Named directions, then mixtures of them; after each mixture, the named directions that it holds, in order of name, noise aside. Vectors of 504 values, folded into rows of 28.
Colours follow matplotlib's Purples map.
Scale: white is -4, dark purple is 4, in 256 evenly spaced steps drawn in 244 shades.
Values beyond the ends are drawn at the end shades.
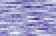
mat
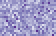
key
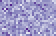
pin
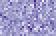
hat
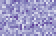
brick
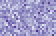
key.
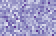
key.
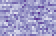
key, mat.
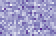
hat, mat, pin.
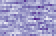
key, mat.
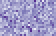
hat, key.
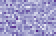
brick, key, mat.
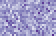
key.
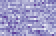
hat, key, mat.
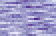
mat.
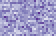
hat, key, mat.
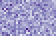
pin.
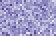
pin.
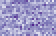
brick, mat.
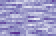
mat.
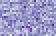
hat, key, mat.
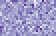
brick, hat, key.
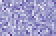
hat, key, pin.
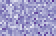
brick, pin.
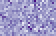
hat.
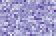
key, mat, pin.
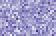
key.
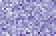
pin.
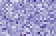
brick, hat, pin.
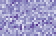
brick.
